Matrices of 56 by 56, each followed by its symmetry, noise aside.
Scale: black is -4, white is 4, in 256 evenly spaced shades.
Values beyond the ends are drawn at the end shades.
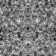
mirrored left to right.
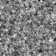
antisymmetric.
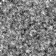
symmetric.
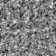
antisymmetric.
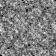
same after a half turn.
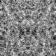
mirrored left to right.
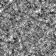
symmetric.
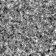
antisymmetric.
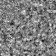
antisymmetric.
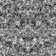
mirrored left to right.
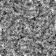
same after a half turn.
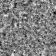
antisymmetric.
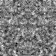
mirrored left to right.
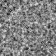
symmetric.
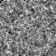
symmetric.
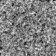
symmetric.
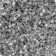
symmetric.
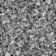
same after a half turn.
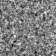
antisymmetric.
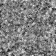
antisymmetric.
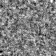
antisymmetric.
